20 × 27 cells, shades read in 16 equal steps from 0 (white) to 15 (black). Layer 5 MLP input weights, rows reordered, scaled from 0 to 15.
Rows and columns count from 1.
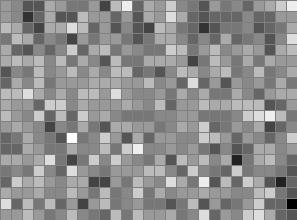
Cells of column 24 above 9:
1
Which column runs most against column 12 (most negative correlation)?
23
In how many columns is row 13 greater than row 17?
14
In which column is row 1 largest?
10
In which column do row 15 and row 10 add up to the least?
5
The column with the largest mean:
22
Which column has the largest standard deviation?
27
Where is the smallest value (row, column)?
13, 7
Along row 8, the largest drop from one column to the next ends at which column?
18
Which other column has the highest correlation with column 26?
9
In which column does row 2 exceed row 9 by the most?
3
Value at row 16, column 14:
4
